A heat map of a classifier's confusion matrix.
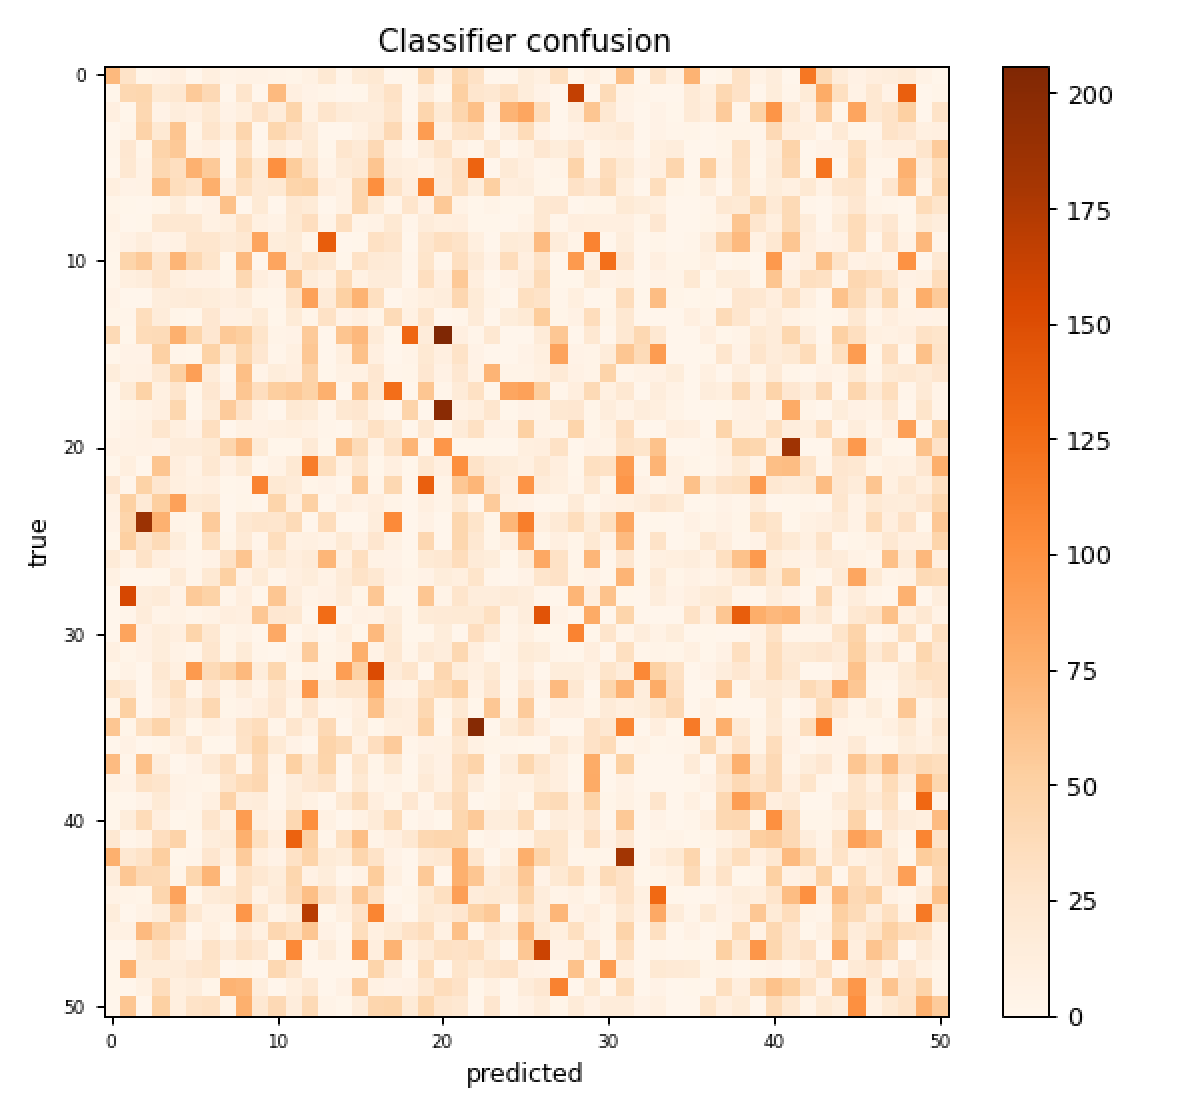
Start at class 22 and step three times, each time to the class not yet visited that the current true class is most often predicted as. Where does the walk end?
30
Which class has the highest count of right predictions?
17
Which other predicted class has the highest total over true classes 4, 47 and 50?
26
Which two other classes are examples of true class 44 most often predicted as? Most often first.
33, 42
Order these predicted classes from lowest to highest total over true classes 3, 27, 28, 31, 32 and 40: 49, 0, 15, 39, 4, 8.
0, 39, 4, 49, 15, 8
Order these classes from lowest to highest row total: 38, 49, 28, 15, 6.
38, 28, 15, 49, 6
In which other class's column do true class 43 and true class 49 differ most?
27
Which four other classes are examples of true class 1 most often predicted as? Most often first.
28, 48, 43, 10
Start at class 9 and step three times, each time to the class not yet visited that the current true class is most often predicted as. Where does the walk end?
39
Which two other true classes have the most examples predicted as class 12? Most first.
45, 21
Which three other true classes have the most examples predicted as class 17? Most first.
24, 47, 36
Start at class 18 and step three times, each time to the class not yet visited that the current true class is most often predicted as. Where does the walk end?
11
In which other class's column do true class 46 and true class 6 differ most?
16
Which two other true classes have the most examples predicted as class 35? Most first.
0, 22
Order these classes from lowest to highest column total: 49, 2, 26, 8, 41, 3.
2, 26, 3, 41, 49, 8
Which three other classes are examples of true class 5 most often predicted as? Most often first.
22, 43, 10
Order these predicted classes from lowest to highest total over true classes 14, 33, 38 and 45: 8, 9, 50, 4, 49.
9, 50, 4, 8, 49
